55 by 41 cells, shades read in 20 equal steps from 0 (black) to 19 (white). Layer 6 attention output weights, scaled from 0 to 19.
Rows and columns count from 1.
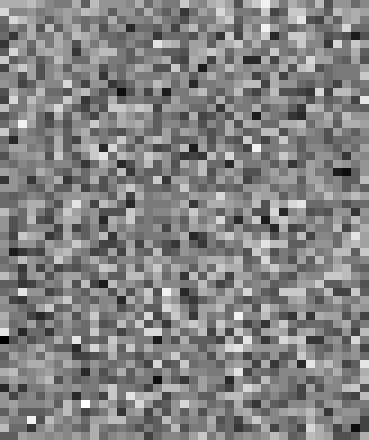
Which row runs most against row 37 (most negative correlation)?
32
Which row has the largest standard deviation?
43
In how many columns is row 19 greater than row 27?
20
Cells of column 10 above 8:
28
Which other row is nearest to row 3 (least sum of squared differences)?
16
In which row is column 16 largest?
51
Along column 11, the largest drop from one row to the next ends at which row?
45
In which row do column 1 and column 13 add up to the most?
14
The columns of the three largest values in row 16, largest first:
3, 11, 34
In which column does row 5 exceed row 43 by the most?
30
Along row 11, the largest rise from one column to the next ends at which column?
31
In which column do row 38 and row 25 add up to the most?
25
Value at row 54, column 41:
5
